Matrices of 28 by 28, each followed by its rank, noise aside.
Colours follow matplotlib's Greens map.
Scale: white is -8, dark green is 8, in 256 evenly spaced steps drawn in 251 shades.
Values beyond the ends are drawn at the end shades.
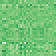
three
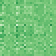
three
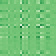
one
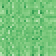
three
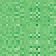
two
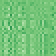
two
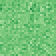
six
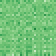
three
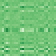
one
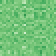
three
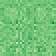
four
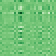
one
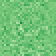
six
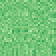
six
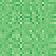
three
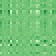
one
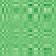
one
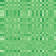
one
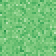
six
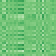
one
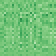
three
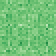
four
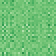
three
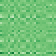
one
